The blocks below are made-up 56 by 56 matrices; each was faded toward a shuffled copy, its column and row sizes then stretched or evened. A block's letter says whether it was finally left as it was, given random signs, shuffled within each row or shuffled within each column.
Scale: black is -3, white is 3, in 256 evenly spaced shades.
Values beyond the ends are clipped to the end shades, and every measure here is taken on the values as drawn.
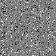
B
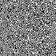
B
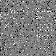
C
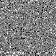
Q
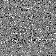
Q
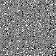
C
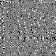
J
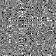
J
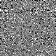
C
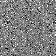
B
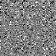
J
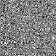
C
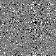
C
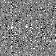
C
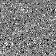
Q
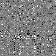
J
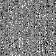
B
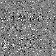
C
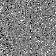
B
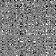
J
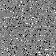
Q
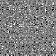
J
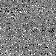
Q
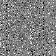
B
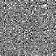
J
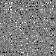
C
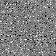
Q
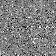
Q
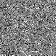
Q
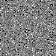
B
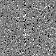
B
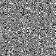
C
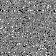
Q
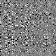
J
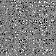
C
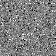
Q
